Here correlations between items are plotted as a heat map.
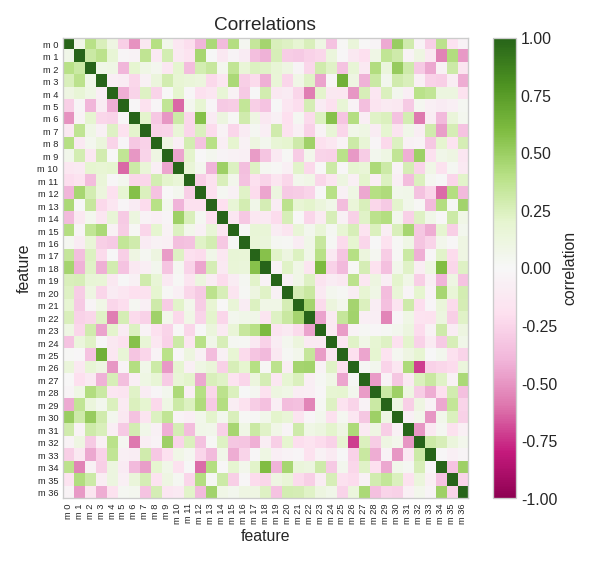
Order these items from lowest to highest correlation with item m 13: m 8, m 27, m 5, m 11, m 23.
m 11, m 5, m 23, m 27, m 8
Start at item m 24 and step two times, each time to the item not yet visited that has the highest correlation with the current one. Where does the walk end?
m 12
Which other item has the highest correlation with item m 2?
m 30
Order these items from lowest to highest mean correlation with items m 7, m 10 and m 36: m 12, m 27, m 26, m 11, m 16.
m 16, m 12, m 11, m 26, m 27
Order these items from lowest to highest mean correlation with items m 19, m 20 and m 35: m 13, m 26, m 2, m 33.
m 33, m 26, m 13, m 2
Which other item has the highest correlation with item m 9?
m 32
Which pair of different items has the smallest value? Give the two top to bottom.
m 26, m 32
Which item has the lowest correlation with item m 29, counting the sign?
m 22
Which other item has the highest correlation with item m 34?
m 18
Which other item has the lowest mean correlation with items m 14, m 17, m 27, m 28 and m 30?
m 5
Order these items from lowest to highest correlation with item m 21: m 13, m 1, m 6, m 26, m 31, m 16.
m 1, m 16, m 6, m 13, m 31, m 26
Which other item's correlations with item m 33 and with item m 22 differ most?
m 4
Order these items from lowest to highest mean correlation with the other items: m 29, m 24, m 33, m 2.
m 33, m 29, m 24, m 2
